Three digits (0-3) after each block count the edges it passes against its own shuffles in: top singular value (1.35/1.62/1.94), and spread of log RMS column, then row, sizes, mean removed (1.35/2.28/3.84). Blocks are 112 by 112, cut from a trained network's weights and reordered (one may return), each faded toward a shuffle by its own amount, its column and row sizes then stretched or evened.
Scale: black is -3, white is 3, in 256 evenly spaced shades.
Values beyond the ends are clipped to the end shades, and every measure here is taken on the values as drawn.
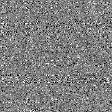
1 1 2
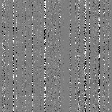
2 3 0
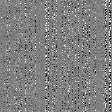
1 3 0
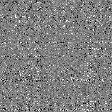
0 1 2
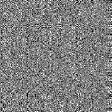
3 2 1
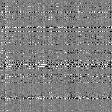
3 1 3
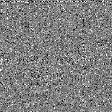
2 1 1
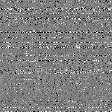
1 1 3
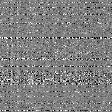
2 0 3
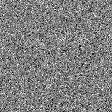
1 0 0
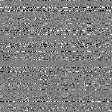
3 1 3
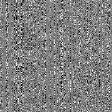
1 3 0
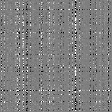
3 3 2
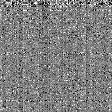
2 0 2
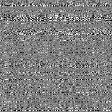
3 0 3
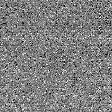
1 1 0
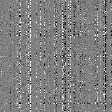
3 3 1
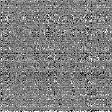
3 2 2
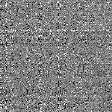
1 2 1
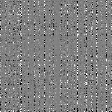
2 3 2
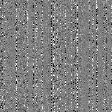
1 3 0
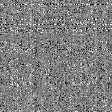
1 0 2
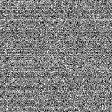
3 1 0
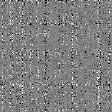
1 3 2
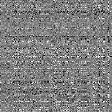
3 2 2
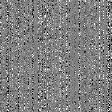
1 3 0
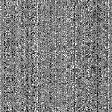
3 2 1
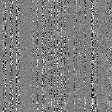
2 3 1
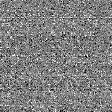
2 1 1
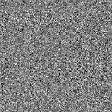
2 1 1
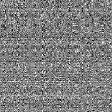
3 2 0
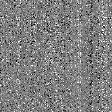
1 2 1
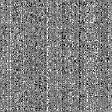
3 2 2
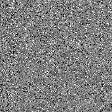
0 1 1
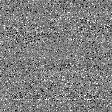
0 0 1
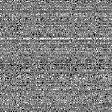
3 1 2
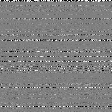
3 0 3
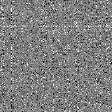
1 2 0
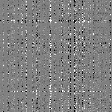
2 3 2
